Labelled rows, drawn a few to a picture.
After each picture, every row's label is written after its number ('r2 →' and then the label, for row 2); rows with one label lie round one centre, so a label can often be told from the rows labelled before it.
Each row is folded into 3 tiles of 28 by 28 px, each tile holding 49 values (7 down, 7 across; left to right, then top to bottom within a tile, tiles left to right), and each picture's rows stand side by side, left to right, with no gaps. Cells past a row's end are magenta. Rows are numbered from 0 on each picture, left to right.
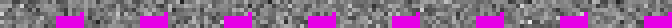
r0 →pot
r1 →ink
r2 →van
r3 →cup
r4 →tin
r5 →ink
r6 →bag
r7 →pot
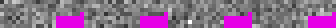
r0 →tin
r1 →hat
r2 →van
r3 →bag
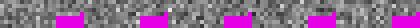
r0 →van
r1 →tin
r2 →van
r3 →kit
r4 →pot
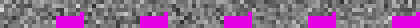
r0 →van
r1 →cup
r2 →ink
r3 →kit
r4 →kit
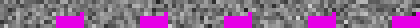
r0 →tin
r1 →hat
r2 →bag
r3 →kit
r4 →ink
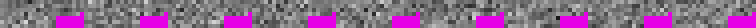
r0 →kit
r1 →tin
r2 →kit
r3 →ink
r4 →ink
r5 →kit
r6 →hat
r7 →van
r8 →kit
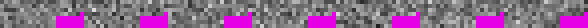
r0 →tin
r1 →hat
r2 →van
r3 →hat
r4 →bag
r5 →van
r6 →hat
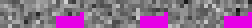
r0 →hat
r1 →kit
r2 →hat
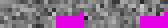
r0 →tin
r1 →pot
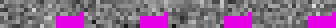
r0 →tin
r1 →bag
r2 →van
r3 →bag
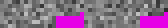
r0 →hat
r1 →tin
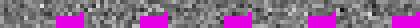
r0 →van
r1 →cup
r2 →ink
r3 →tin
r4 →ink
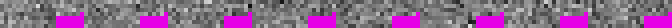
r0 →cup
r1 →van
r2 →hat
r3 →kit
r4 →bag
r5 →cup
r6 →hat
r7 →van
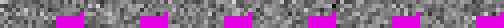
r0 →ink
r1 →pot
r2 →bag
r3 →hat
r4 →pot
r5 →ink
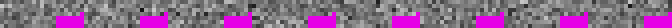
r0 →van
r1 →pot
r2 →hat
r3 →kit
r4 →bag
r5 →van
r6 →tin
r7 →hat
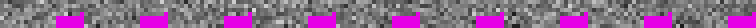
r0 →hat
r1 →cup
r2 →hat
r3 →van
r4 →cup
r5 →cup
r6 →ink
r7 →tin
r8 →ink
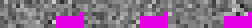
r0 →pot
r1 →van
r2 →bag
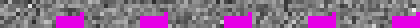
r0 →kit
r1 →tin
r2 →van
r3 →ink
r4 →cup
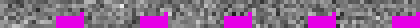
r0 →kit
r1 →cup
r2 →pot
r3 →kit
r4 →pot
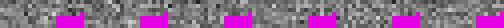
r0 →kit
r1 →kit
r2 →kit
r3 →pot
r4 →pot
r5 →kit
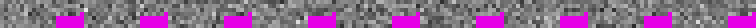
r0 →hat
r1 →van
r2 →cup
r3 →kit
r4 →hat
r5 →van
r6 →kit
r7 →cup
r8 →kit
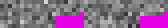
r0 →cup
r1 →cup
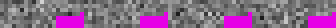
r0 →hat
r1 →tin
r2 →ink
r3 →ink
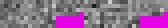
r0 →cup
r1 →cup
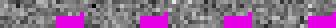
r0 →pot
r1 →cup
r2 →ink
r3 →cup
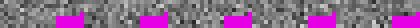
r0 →tin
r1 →van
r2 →ink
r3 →cup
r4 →cup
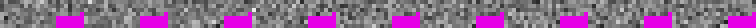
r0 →hat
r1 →ink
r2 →kit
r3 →van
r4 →cup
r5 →van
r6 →cup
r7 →tin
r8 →cup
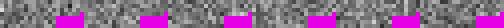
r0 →van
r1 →kit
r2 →bag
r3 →van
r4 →pot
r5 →bag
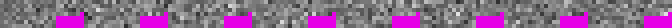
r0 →kit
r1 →hat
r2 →hat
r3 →tin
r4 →bag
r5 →tin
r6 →hat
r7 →bag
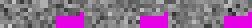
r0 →hat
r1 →ink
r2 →van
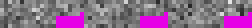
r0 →van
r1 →hat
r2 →tin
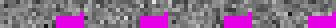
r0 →cup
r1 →pot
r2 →cup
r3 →ink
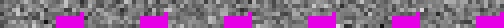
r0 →hat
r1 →pot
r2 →kit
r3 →hat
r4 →cup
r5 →van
